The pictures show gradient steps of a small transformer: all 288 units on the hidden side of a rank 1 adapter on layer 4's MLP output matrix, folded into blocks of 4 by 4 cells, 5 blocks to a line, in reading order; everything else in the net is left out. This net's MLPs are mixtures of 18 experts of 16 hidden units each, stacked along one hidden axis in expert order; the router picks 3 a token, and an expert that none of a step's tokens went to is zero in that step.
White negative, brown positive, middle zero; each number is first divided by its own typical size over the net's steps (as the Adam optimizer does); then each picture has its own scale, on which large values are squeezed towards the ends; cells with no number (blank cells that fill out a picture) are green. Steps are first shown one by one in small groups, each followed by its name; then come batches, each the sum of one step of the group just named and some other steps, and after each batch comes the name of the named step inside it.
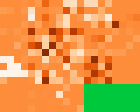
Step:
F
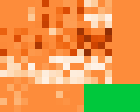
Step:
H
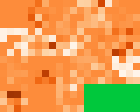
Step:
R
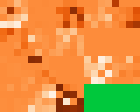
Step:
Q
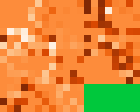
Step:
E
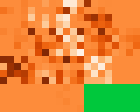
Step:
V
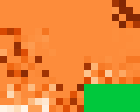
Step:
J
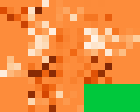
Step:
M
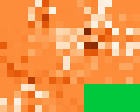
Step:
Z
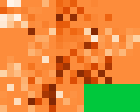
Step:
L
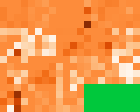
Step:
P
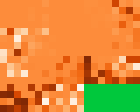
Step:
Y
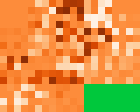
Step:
Z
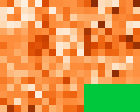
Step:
Z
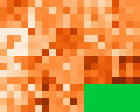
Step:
F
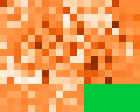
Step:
F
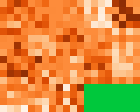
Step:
J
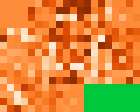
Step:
E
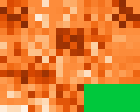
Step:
J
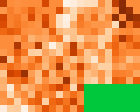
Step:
J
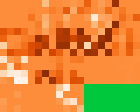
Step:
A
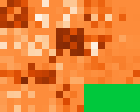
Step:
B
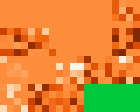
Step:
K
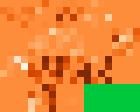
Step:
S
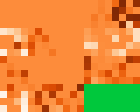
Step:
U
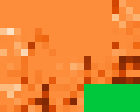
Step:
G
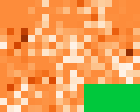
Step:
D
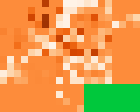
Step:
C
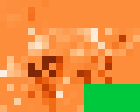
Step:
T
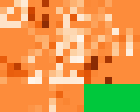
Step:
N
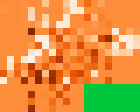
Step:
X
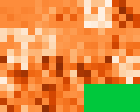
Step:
S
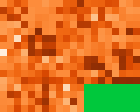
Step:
G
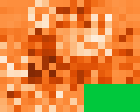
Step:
T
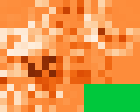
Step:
T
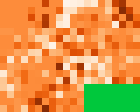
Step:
C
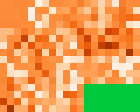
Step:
D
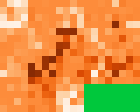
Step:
T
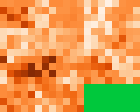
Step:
T
